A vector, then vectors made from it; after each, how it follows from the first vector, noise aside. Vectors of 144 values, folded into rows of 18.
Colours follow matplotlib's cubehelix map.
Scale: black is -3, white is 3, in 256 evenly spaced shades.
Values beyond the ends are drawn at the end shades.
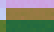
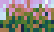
copied.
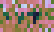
wrapped around, negated, partly zeroed.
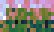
copied.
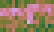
wrapped around, shrunk.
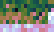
reversed.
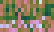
wrapped around, partly zeroed.
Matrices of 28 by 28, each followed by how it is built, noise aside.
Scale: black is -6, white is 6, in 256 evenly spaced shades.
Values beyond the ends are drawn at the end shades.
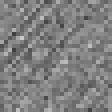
Hankel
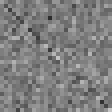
diagonal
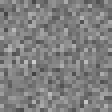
repeating columns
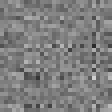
low rank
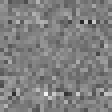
uneven rows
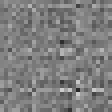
low rank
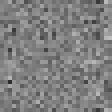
low rank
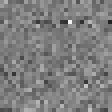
uneven rows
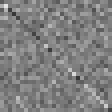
diagonal
